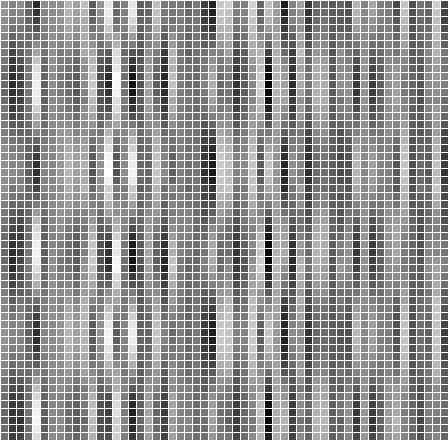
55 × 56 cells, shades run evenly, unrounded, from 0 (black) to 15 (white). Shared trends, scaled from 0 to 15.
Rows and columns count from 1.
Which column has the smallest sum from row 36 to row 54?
39
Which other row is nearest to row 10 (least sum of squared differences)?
33
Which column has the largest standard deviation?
17
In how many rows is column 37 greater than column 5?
20
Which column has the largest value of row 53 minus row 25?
5
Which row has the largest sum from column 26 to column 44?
34
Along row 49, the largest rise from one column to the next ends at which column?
35
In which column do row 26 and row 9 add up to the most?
15
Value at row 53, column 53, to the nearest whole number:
4
